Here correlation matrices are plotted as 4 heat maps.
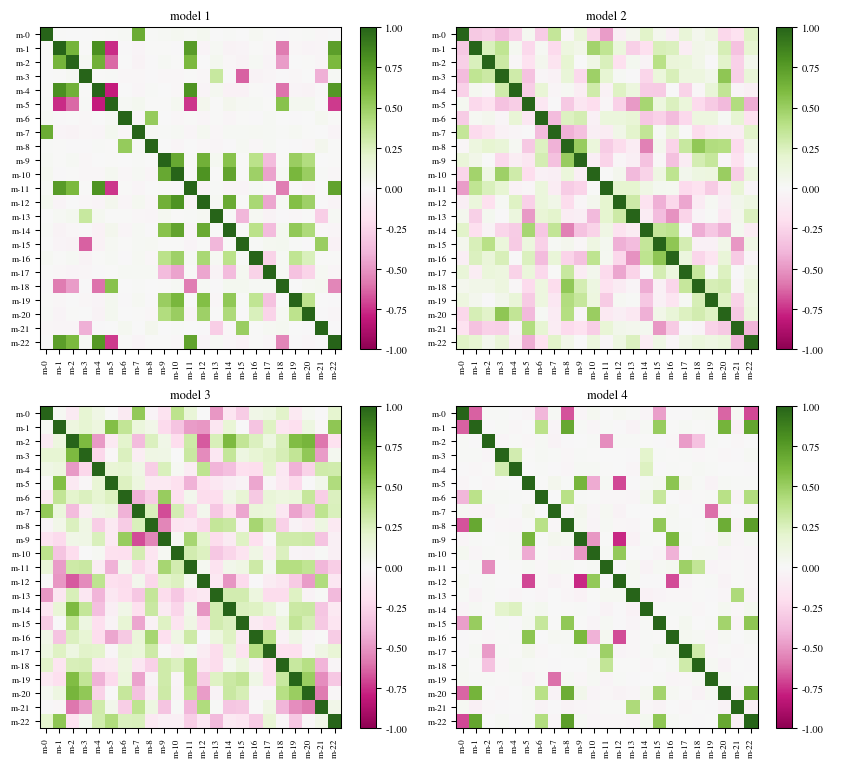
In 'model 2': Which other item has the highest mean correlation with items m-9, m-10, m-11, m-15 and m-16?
m-1
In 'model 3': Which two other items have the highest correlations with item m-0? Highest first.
m-7, m-10
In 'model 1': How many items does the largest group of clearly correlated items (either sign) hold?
8
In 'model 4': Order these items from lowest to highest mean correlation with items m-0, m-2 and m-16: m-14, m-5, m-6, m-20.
m-20, m-6, m-14, m-5
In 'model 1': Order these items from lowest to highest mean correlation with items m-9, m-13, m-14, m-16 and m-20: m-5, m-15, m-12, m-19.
m-15, m-5, m-19, m-12
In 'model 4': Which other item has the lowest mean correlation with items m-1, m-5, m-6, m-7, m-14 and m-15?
m-0
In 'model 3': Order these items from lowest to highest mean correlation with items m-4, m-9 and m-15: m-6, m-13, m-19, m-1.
m-13, m-1, m-19, m-6
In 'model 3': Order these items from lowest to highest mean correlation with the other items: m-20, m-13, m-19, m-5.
m-13, m-5, m-19, m-20
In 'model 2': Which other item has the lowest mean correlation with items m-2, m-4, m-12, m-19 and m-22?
m-5
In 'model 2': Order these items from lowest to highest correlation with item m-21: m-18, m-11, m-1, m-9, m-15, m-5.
m-15, m-1, m-9, m-18, m-11, m-5
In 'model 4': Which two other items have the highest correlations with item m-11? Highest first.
m-17, m-18
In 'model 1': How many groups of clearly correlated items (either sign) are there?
5
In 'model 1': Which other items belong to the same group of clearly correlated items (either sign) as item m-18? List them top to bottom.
m-1, m-2, m-4, m-5, m-11, m-22
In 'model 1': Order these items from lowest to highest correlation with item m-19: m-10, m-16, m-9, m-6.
m-6, m-16, m-9, m-10
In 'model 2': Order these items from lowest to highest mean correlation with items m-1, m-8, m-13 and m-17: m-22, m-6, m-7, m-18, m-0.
m-7, m-0, m-6, m-22, m-18
